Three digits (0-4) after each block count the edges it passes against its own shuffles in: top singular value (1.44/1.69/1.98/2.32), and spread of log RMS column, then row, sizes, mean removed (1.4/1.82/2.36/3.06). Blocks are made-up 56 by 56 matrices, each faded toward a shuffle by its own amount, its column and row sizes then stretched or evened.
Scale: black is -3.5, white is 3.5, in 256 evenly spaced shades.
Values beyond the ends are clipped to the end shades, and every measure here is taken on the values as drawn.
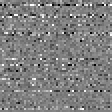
1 0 4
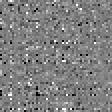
0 2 3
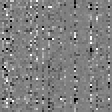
0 4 1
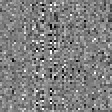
3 3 1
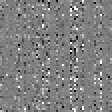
0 4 1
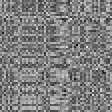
4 0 1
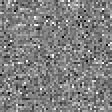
1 0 1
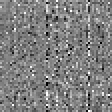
3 3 0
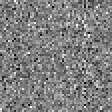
0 1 0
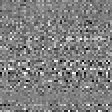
3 1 4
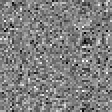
2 2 0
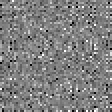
3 2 1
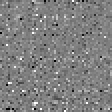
0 2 2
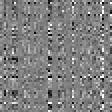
4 4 2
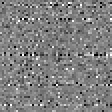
3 0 3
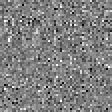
2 1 1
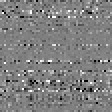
2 0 4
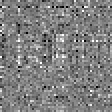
3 2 3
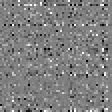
3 3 3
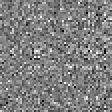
3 1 1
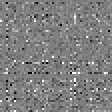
1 2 3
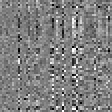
4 4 1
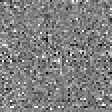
1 1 2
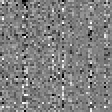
1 4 1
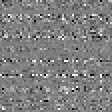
1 2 4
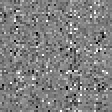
0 3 1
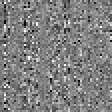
1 4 0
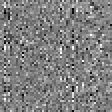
3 3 0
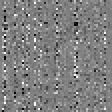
1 4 0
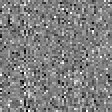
3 2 0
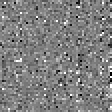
0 3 1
